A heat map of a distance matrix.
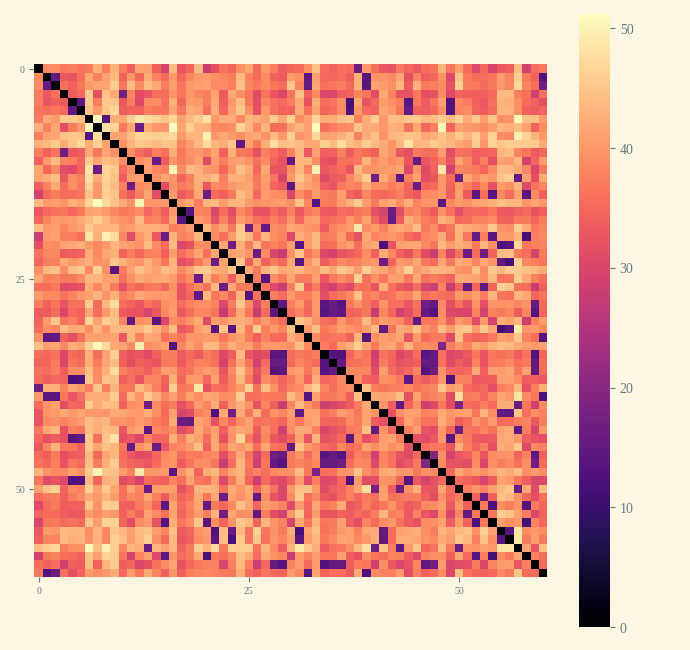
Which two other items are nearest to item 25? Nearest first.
27, 19
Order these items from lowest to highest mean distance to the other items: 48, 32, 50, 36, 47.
47, 36, 32, 50, 48
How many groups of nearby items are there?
16
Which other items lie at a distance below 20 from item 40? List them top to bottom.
13, 43, 50, 57
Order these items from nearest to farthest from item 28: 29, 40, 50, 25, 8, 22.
29, 22, 40, 50, 25, 8
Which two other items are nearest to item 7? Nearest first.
12, 3
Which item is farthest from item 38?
19
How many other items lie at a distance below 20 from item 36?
7
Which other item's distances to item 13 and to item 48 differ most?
57
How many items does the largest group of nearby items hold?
8
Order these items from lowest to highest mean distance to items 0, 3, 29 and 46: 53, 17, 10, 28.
28, 10, 53, 17
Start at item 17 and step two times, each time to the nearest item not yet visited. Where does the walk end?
42
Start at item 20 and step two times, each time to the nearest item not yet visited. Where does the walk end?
54
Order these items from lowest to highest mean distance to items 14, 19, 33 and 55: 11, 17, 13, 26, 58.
11, 17, 58, 26, 13
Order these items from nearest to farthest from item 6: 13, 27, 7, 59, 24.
24, 27, 59, 13, 7
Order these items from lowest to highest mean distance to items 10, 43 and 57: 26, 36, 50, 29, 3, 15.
50, 3, 29, 26, 36, 15
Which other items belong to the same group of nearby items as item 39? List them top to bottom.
1, 2, 32, 60
